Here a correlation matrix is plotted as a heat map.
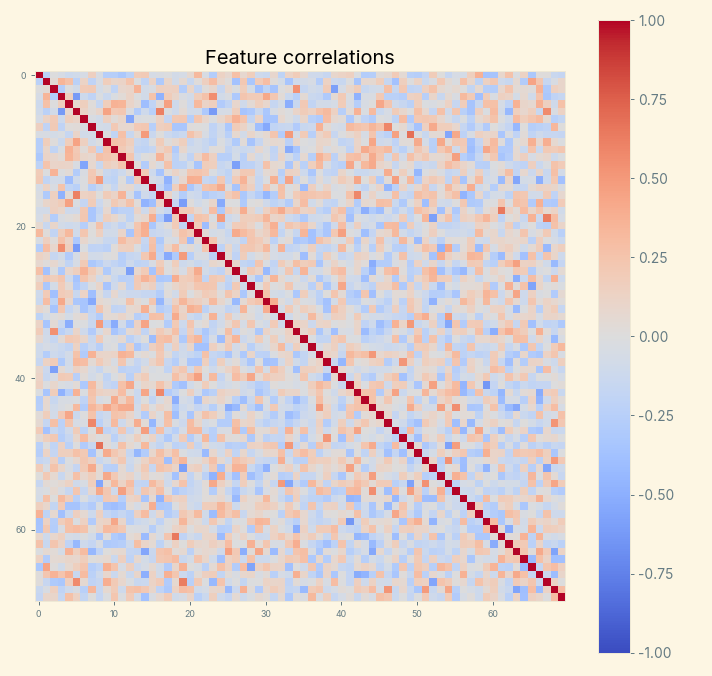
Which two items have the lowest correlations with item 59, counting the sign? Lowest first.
41, 52
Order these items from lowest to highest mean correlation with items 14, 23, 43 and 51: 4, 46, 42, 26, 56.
56, 4, 26, 46, 42
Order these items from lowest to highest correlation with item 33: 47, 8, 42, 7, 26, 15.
7, 15, 42, 26, 47, 8
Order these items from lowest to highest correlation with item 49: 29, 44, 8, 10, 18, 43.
18, 10, 29, 43, 44, 8
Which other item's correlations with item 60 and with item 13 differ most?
62
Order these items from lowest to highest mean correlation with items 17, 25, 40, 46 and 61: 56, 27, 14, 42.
14, 42, 27, 56
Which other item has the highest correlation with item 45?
4
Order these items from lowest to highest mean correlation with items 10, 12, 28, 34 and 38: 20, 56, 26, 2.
26, 20, 56, 2
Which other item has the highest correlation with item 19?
67
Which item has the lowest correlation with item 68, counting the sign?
63
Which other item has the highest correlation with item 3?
23
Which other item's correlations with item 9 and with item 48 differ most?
50
